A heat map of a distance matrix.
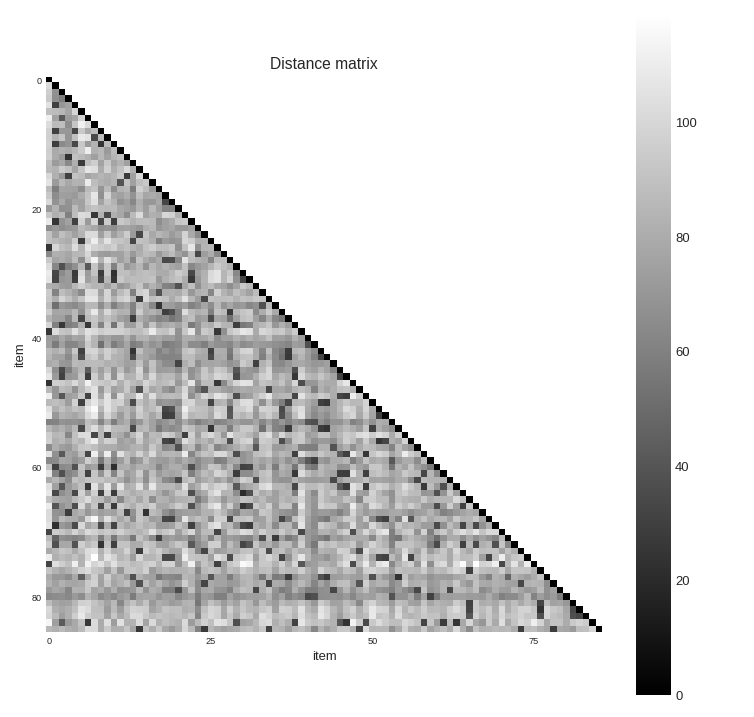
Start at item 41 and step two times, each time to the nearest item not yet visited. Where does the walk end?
80
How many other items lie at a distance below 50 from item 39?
5
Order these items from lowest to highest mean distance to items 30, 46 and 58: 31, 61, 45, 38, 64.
38, 61, 45, 64, 31
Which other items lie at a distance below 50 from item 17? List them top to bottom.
33, 35, 71
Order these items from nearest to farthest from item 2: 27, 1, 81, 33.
1, 81, 27, 33
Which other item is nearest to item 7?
21
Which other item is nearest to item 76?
82
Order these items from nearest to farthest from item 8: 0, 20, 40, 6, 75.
40, 6, 20, 0, 75
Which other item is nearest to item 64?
30
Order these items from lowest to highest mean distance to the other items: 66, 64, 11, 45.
45, 64, 66, 11
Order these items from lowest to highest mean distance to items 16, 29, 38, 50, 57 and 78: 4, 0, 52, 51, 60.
60, 4, 52, 51, 0
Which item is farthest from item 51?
7
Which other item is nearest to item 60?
10
